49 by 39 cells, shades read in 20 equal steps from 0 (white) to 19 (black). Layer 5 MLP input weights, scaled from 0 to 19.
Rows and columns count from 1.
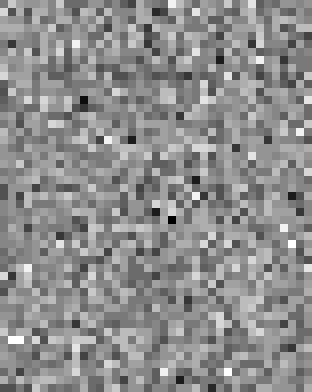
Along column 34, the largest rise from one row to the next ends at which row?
34
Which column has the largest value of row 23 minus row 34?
25
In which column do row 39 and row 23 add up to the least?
5
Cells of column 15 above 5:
40
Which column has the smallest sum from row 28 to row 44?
12
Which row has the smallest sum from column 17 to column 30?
19
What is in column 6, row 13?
3
